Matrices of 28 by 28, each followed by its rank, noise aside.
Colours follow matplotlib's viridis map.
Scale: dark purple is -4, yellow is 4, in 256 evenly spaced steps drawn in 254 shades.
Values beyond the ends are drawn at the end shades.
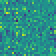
eight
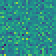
six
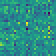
six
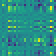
two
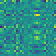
three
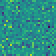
eight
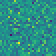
eight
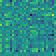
four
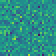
six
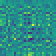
three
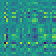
two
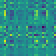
two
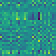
three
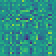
three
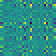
two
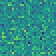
eight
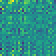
four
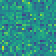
four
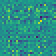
six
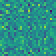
six
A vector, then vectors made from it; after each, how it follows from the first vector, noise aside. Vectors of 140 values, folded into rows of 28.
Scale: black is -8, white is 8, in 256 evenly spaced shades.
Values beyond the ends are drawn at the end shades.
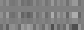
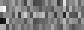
wrapped around, scaled up.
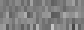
sign-scrambled.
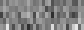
negated, scaled up.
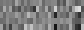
wrapped around, negated, scaled up.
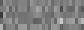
wrapped around, negated.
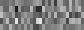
wrapped around, negated, scaled up.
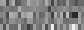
negated, scaled up.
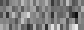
negated, scaled up.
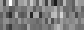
reversed, negated, scaled up.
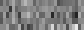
negated, scaled up.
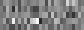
wrapped around, negated, scaled up.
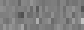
wrapped around, negated, partly zeroed.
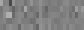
wrapped around, negated, partly zeroed.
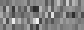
wrapped around, negated, scaled up.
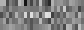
wrapped around, negated, scaled up.
